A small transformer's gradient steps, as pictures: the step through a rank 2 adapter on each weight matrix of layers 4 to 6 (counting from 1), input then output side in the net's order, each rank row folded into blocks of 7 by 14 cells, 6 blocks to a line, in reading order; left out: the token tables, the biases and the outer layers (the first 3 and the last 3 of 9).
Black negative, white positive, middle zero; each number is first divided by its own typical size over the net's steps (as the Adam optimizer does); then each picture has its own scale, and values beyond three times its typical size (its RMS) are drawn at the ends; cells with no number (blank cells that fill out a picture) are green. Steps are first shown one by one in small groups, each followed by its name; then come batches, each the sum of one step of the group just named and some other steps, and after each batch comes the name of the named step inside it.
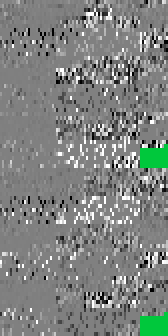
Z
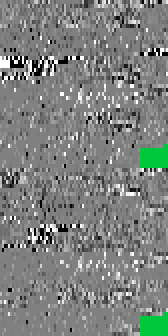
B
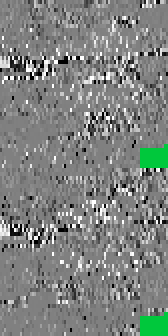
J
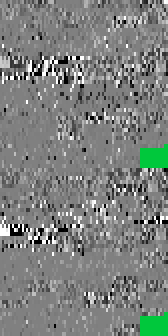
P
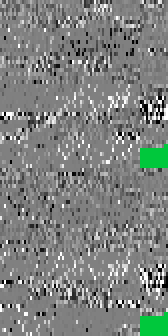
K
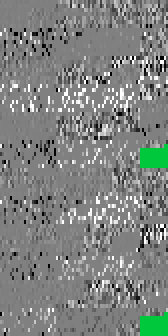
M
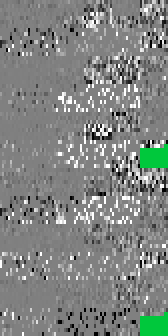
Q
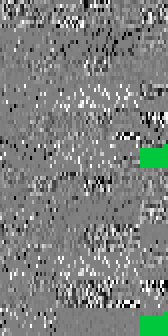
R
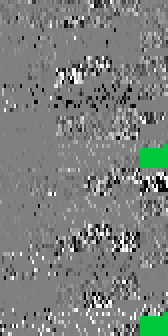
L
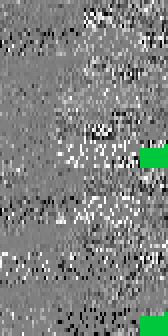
Q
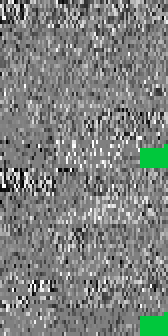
R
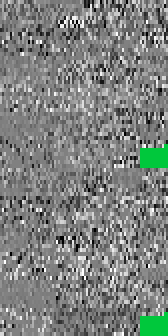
R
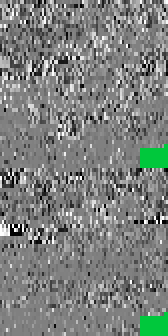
P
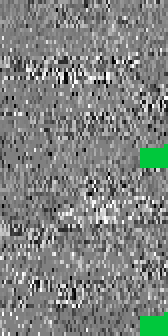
J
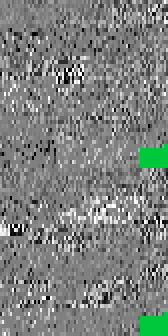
P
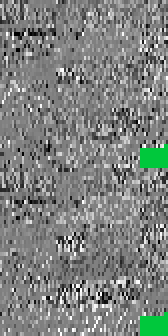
Z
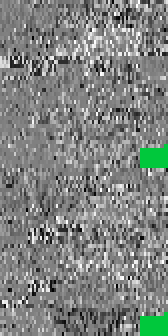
B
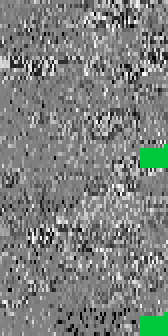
B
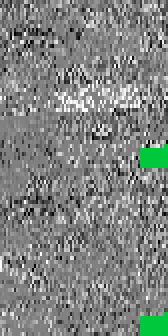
Q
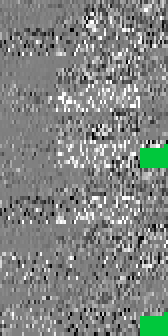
Q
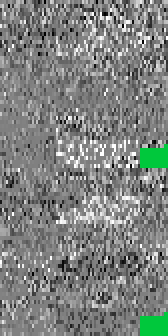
Z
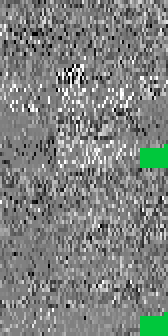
M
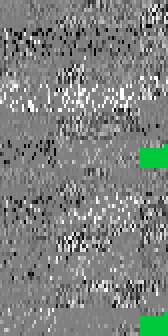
M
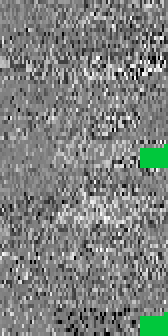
J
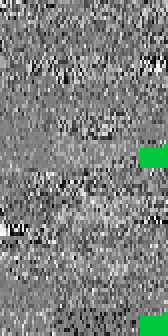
P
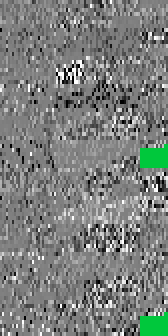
L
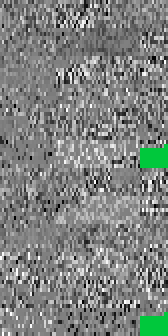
R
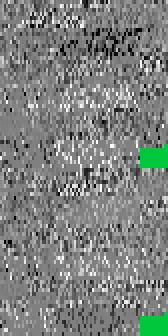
R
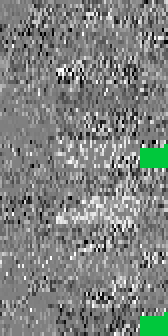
Z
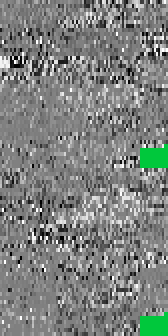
B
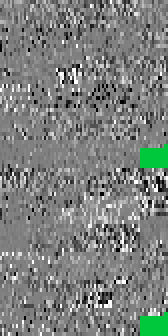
L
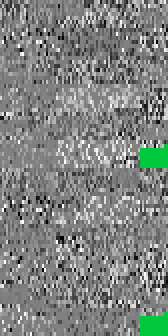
K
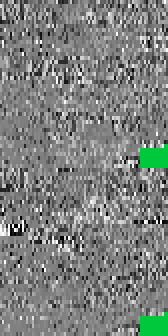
P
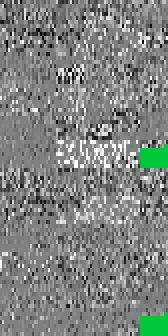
Z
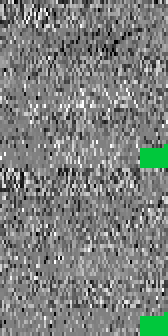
R
